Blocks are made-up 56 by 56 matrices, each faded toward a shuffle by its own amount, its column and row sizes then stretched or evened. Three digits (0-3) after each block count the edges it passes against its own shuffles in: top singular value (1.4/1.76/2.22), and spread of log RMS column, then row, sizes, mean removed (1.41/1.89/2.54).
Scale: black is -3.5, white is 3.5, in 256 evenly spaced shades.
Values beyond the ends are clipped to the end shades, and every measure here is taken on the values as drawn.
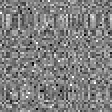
3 0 0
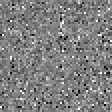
0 1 1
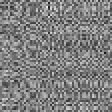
3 0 0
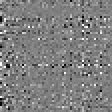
1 3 3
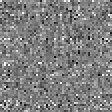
1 1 2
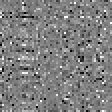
2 2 1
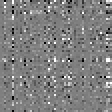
2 3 3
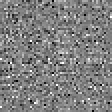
2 0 1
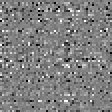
2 1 3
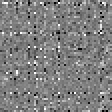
0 3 2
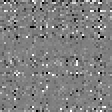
1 2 3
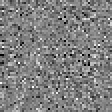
2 1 1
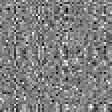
3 2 0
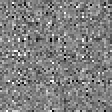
1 2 2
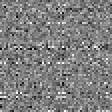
2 1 3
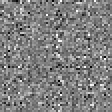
0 2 2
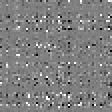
1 3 3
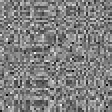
3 0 0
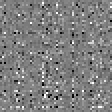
0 3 2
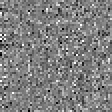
1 2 0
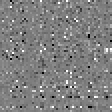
0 2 2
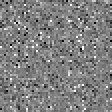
0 2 1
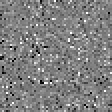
0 0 1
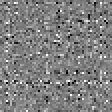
1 2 2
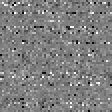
0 0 3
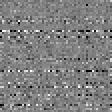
2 1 3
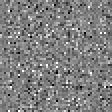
0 2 1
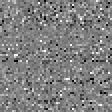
0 1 2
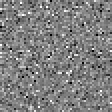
1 0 0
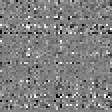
0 2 3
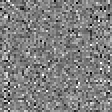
2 2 0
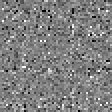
0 1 2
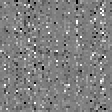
0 3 0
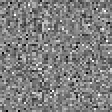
2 0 0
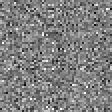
1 0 2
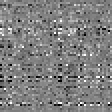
3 2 3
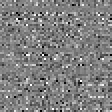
0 1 3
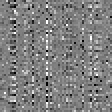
3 3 0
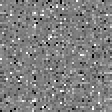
1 1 0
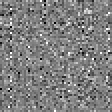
2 2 1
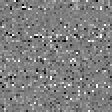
0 0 2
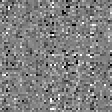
2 2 2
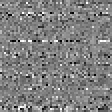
2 0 3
